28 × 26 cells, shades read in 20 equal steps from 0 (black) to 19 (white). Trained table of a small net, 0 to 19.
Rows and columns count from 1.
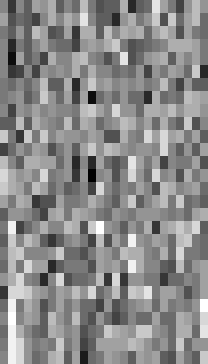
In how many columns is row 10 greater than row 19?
14
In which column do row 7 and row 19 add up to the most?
17
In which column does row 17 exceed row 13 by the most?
10
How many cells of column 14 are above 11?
7
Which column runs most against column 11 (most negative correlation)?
2
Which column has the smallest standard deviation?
9
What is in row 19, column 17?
18
